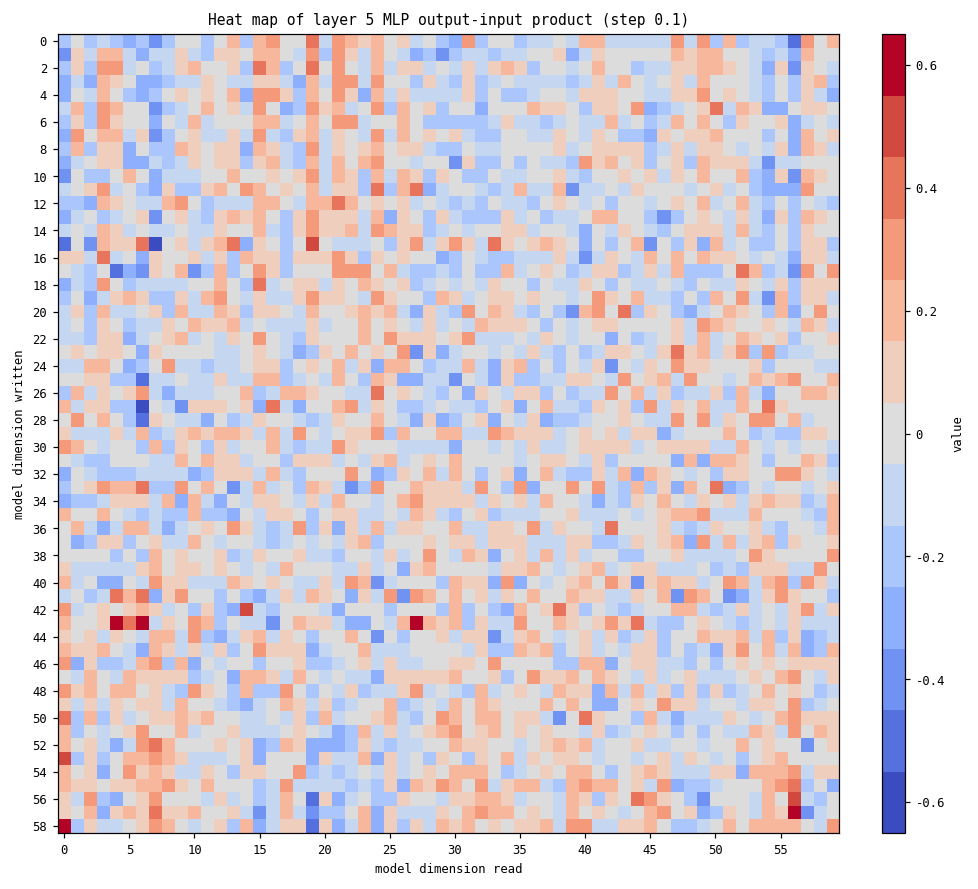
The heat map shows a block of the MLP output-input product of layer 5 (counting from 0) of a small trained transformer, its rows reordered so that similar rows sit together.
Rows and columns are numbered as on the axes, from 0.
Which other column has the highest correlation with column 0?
7
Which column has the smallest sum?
2
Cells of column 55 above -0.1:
43
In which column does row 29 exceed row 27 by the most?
6
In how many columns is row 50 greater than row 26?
30
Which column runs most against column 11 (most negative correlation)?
47
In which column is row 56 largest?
56
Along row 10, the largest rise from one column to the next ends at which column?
57
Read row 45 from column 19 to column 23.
-0.3 -0.1 0 0 0.2
